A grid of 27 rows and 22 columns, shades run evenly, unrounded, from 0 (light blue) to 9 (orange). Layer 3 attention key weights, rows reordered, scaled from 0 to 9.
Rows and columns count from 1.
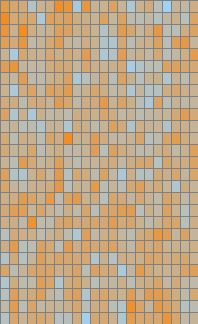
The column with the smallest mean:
17
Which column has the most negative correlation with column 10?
15
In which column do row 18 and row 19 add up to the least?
21
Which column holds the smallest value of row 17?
12
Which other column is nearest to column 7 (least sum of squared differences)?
1
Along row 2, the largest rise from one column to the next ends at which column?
6
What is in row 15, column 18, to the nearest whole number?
5
